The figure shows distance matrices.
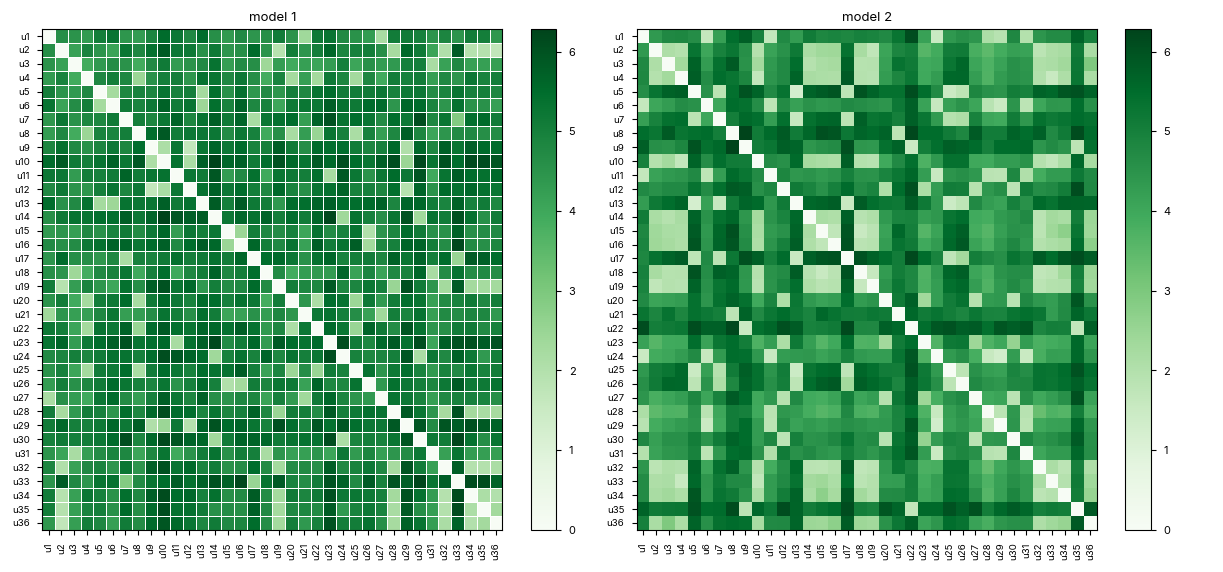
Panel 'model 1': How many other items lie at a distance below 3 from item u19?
6
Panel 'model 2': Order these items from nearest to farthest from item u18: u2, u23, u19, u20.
u19, u2, u23, u20
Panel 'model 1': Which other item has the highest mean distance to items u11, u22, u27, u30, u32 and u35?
u10
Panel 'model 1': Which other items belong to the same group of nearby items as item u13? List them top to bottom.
u5, u6
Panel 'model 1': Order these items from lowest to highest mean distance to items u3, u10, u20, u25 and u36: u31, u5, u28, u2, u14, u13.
u31, u2, u28, u5, u13, u14
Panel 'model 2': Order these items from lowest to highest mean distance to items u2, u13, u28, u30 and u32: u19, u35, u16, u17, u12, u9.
u19, u16, u12, u17, u9, u35
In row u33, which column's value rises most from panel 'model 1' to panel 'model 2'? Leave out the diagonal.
u17
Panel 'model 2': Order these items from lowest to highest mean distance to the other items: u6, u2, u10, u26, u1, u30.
u2, u10, u6, u1, u30, u26
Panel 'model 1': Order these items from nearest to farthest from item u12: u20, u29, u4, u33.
u29, u4, u20, u33
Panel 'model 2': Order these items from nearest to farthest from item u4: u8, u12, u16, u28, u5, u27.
u16, u28, u27, u12, u8, u5
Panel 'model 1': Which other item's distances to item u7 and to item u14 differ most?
u30
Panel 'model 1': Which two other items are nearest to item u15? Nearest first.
u26, u16
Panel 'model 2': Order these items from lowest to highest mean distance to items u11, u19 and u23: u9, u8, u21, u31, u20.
u31, u20, u9, u21, u8
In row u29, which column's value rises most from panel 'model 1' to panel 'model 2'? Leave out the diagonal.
u9
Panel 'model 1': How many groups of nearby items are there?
10
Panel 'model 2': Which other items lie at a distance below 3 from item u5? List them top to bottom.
u7, u13, u17, u25, u26
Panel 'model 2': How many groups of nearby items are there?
6
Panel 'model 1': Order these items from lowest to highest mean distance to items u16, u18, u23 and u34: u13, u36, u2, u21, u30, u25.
u2, u36, u21, u25, u13, u30
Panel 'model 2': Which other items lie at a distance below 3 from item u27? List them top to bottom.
u12, u20, u23, u30
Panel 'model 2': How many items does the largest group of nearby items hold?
13
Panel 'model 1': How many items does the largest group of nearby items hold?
7
